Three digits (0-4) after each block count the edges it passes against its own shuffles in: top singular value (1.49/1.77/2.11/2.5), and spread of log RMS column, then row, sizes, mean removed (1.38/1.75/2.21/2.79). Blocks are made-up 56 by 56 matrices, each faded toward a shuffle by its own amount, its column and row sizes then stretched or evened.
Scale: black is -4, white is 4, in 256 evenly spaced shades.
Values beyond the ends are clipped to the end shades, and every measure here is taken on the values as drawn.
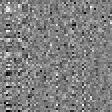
3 3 0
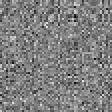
3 2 0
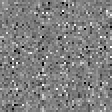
1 2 2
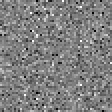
0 1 1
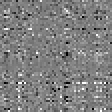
3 2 3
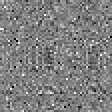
3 0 1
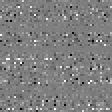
0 1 4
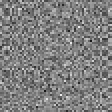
3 0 0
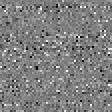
1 0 3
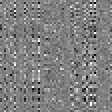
4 4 0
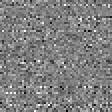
2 0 3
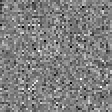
1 2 0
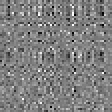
4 3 3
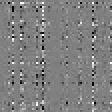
3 4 2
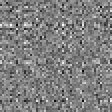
3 3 2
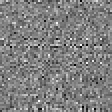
3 1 2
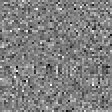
2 0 1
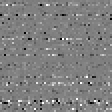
0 0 4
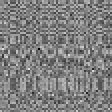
4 0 2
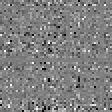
1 3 4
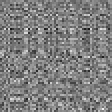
4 1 4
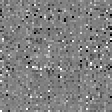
0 3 2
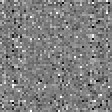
1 2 2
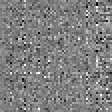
1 3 1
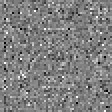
1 2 0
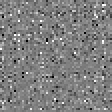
0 3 3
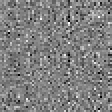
2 3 0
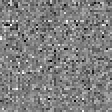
1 1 3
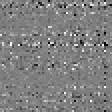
0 1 4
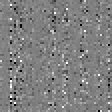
0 4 0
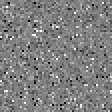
0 1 1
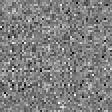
2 0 1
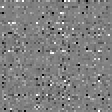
1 3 3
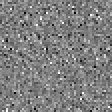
0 0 1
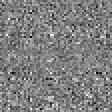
1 1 3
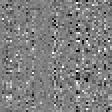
3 4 0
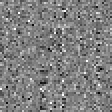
2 2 0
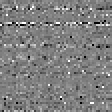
3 0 3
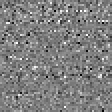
0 0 3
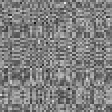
4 0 0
